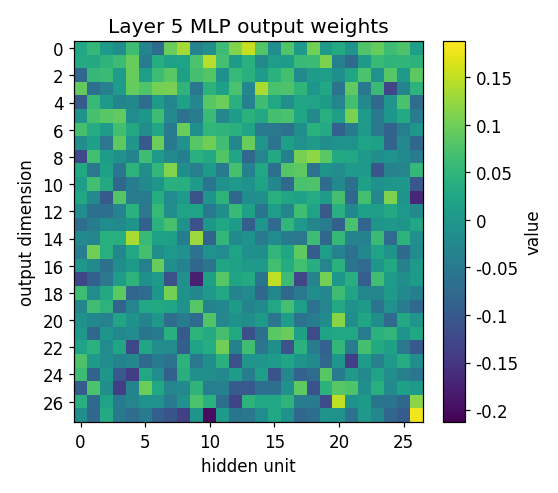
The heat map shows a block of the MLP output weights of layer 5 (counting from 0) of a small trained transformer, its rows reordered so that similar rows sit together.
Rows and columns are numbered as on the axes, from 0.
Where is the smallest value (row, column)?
27, 10
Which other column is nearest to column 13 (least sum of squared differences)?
22
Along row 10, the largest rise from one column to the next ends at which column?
17
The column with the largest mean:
11
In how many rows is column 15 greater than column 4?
16
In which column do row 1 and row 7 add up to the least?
5
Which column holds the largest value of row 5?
21
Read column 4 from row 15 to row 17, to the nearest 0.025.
0.025 0 0.05
